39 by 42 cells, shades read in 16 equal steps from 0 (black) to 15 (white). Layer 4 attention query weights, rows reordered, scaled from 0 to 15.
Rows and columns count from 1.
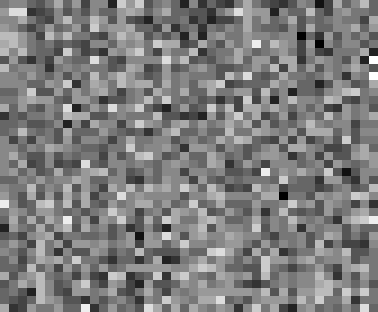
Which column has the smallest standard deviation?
35
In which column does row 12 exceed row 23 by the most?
40
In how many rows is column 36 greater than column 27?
16
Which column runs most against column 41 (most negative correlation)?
11
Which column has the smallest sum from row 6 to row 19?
36
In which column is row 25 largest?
14
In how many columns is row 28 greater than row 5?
22
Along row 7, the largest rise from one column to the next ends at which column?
8
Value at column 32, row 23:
12
